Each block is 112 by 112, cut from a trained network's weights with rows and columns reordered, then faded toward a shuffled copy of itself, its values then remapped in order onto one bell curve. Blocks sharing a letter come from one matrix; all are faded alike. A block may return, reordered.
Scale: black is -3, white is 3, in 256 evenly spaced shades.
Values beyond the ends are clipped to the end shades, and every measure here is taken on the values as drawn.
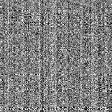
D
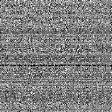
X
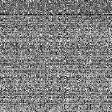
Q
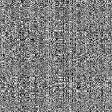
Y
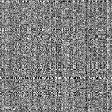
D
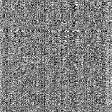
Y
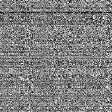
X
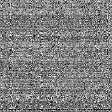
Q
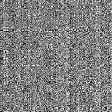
Y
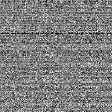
Q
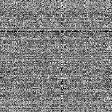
Q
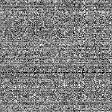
Q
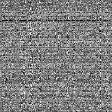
Q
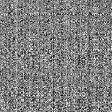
Y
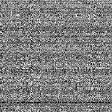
X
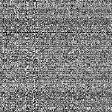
Q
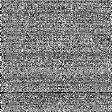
Q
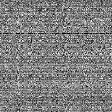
X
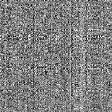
Y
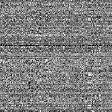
X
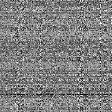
Q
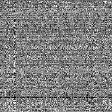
Q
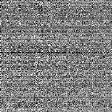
Q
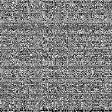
Q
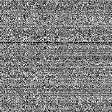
X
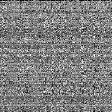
Q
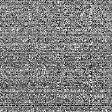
Q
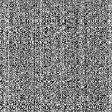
D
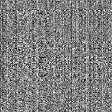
D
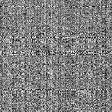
D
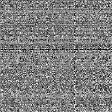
Q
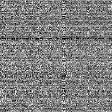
Q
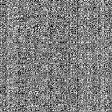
Y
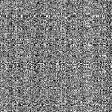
Y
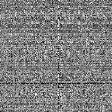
Q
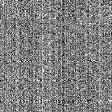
D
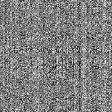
Y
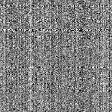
D
